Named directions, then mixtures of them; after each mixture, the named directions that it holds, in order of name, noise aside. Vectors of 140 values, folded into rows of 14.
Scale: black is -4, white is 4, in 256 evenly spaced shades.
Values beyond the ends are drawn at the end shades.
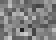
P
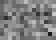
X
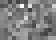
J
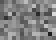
X.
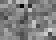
J, X.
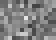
J, P.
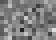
P, X.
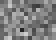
P.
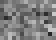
X.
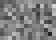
J, X.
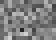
P.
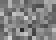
P.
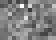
J.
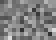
P, X.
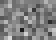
P, X.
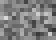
X.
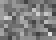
X.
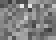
J.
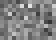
J, X.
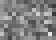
X.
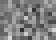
P, X.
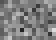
P, X.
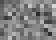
J, X.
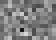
P.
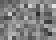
J, X.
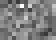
J.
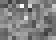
J.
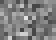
J, P.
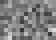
P, X.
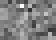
J, X.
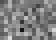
P, X.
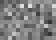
J, X.
